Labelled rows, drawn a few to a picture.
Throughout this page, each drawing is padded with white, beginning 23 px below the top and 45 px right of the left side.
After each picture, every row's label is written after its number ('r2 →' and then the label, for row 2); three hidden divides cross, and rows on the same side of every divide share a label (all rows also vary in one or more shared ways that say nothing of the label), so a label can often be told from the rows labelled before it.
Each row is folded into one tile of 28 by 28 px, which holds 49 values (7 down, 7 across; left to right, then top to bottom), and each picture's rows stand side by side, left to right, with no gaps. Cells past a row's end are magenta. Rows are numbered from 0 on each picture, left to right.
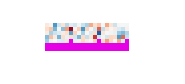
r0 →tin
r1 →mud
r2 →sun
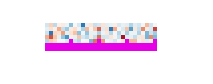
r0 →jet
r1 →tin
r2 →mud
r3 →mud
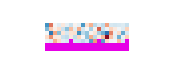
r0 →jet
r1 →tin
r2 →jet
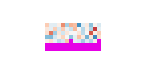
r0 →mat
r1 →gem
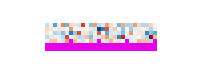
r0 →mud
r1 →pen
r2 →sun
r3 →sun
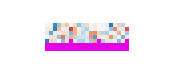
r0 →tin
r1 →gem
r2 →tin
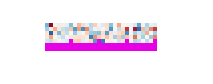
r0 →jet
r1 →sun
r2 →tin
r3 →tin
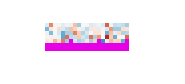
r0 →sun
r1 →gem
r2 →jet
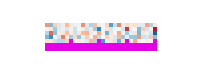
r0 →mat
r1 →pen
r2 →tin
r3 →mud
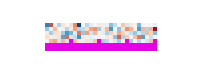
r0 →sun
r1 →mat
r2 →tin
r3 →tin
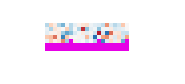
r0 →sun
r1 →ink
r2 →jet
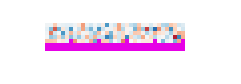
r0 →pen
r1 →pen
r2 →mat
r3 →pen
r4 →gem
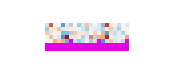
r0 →sun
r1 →gem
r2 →jet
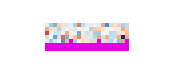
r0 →gem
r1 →jet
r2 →gem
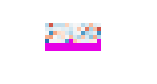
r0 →jet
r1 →mud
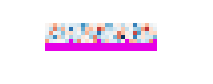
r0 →pen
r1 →mud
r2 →gem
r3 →mat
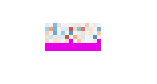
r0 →mud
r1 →ink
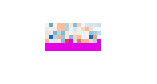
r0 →mat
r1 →sun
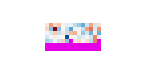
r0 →ink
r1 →mud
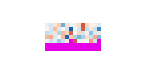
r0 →ink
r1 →pen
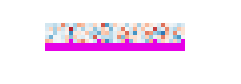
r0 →mud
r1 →sun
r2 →gem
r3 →tin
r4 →jet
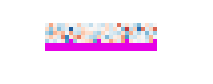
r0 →ink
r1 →jet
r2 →mud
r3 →mud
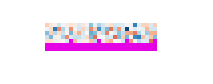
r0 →mud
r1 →pen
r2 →pen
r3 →mat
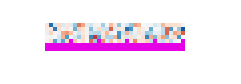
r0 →gem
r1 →sun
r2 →pen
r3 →sun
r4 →ink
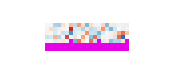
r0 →mud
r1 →sun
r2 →gem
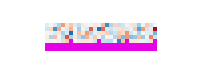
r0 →mud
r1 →pen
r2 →gem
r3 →mud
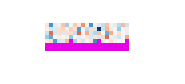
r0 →mat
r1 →pen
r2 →jet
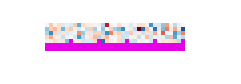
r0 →jet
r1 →mat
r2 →jet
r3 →ink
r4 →pen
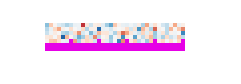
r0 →sun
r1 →pen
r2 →gem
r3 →mud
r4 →mud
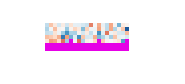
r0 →sun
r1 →mud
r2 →pen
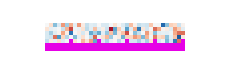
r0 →tin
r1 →sun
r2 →ink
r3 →tin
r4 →gem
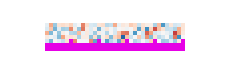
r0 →tin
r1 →pen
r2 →gem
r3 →tin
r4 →gem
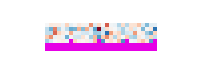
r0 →ink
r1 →mud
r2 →jet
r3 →pen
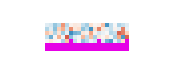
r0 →mud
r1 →tin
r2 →gem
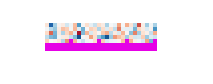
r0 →mat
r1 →mat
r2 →mat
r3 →pen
